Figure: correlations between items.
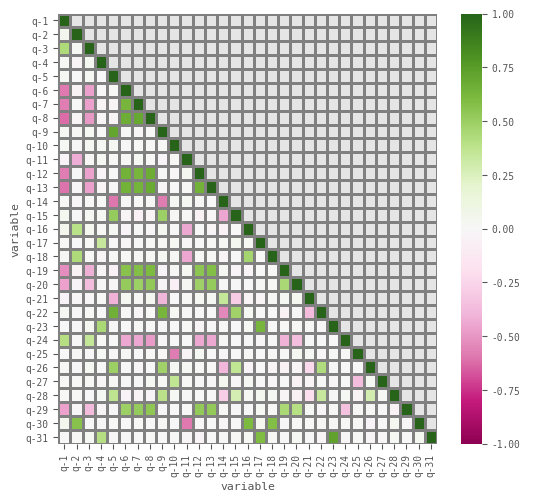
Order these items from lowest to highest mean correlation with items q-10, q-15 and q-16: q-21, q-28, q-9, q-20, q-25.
q-25, q-21, q-20, q-28, q-9
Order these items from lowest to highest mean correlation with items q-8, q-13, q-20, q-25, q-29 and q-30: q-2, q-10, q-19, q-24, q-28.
q-24, q-10, q-28, q-2, q-19
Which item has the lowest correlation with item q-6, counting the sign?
q-1
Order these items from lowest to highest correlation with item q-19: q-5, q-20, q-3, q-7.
q-3, q-5, q-20, q-7
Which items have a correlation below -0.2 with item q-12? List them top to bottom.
q-1, q-3, q-24
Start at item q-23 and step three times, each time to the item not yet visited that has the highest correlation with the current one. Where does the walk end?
q-4
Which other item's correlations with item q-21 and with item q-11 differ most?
q-30
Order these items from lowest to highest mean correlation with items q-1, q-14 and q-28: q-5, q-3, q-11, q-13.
q-13, q-5, q-11, q-3
